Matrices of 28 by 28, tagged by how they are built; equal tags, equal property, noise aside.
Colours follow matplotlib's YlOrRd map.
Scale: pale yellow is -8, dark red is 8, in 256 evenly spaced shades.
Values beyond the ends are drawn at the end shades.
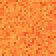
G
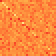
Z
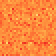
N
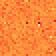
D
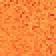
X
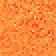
X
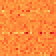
N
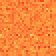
N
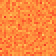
G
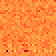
N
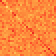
Z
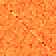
Z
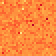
D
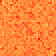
Z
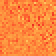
X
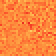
X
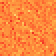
Z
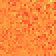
X
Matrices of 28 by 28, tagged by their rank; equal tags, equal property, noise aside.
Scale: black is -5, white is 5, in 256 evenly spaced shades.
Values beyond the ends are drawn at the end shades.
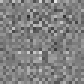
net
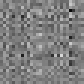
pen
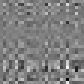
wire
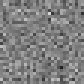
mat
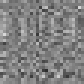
net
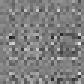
pen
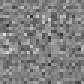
mat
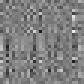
pen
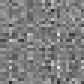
net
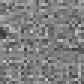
mat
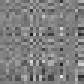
wire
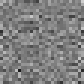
net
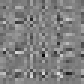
pen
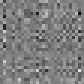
net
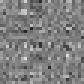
pen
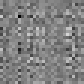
pen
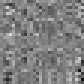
net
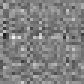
pen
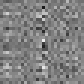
pen
